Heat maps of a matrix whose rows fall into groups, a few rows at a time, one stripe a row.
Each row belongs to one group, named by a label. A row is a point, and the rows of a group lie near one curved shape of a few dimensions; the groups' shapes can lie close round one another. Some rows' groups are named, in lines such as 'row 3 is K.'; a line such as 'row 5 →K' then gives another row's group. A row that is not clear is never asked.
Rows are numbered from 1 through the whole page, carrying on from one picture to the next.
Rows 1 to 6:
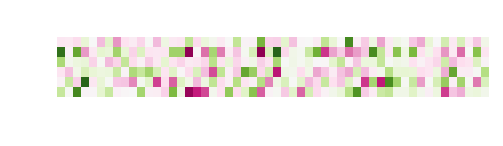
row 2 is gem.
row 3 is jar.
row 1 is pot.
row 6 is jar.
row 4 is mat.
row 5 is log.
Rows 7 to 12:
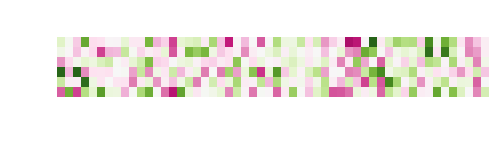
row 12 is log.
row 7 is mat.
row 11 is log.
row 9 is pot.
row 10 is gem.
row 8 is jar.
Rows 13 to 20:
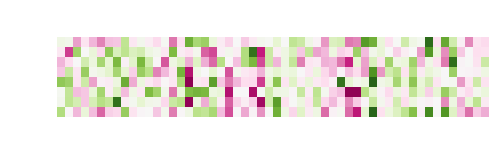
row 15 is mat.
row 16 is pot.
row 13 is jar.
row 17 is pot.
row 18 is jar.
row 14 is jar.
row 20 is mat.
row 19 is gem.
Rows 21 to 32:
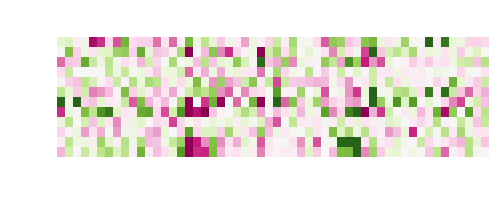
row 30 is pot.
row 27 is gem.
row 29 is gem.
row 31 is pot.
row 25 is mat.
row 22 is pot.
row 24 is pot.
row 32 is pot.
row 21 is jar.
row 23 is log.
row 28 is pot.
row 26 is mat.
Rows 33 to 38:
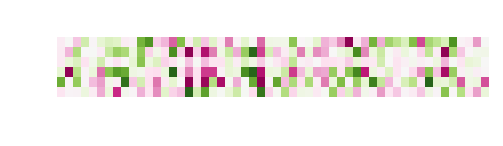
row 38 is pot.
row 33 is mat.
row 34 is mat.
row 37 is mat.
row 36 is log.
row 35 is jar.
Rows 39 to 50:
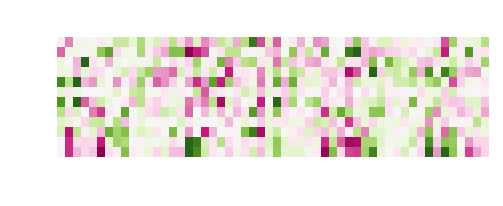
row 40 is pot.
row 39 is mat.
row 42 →mat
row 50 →jar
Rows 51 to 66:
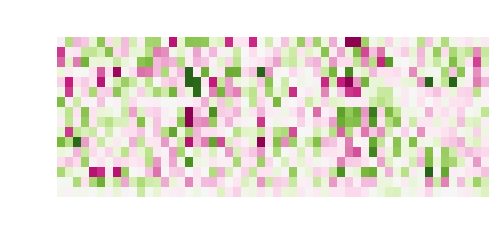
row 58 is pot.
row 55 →jar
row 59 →pot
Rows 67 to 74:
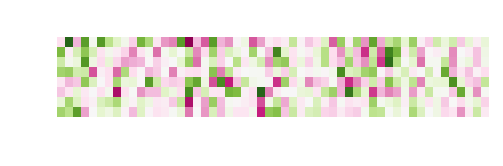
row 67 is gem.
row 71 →mat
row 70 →jar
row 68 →log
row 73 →gem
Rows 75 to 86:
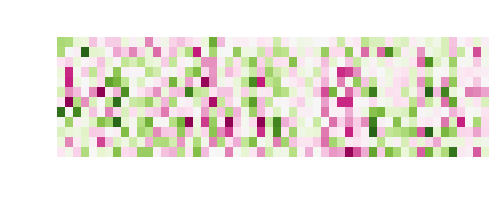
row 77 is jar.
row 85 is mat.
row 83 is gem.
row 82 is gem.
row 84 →mat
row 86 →mat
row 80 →jar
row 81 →jar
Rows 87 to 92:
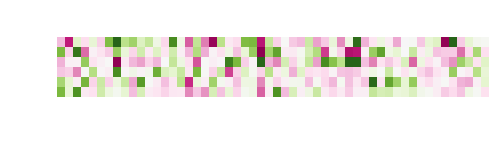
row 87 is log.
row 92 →gem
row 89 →pot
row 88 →gem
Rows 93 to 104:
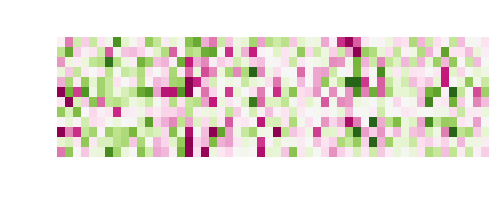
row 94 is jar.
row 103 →pot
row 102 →log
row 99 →jar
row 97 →pot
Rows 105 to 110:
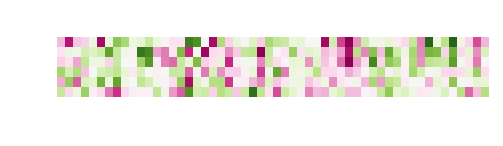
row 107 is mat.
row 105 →jar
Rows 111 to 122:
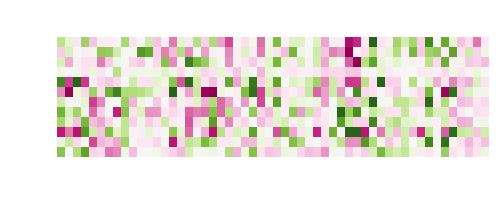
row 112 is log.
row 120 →log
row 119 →pot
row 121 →jar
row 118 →jar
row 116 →log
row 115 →gem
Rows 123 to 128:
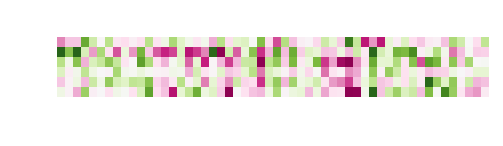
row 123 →log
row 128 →mat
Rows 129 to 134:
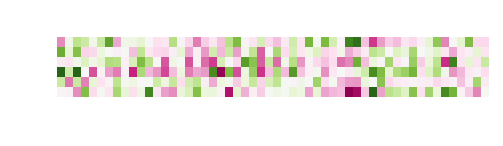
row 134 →mat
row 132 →gem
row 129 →pot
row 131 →mat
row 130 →gem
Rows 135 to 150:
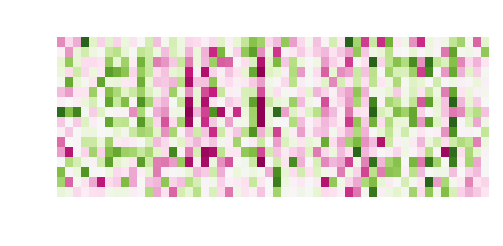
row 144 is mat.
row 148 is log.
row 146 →log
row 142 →gem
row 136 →mat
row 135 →log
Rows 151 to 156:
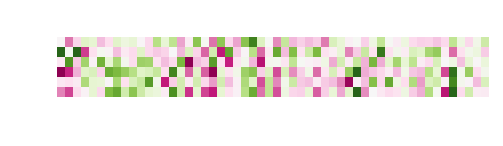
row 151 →mat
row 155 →mat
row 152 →gem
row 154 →log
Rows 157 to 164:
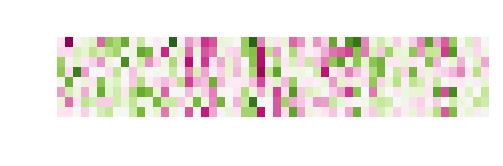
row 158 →mat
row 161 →gem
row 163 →mat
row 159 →mat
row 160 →gem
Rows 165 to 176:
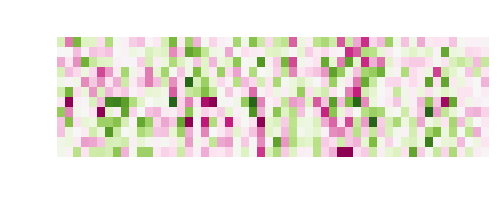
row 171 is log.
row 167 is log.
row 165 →log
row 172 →jar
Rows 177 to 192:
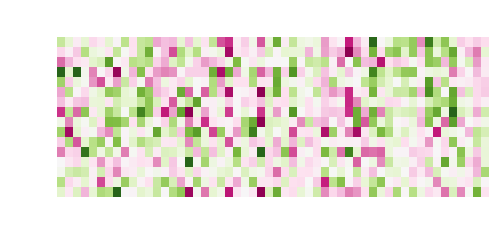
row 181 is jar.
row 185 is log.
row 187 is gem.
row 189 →pot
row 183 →jar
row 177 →mat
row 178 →mat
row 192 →gem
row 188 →log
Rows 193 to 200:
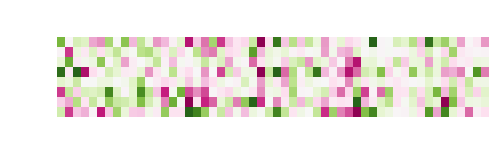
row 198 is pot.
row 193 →mat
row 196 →gem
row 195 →jar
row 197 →jar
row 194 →jar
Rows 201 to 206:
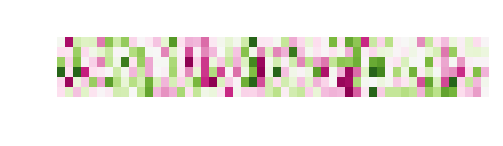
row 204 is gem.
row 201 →log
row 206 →mat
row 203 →mat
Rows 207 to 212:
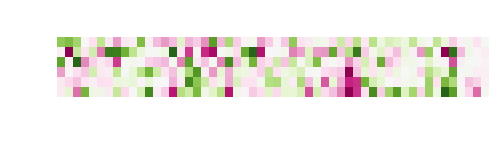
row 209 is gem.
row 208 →log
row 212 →mat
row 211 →jar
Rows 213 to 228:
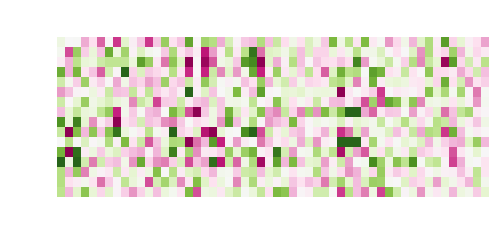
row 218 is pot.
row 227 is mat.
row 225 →gem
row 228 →log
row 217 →pot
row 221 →gem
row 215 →mat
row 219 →log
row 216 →mat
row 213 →pot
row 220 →pot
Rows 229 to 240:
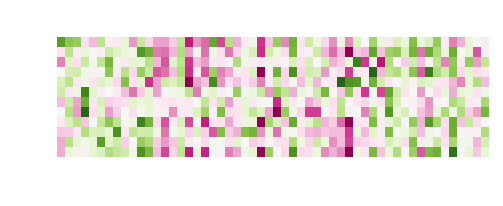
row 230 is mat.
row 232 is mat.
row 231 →pot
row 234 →log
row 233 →pot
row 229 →gem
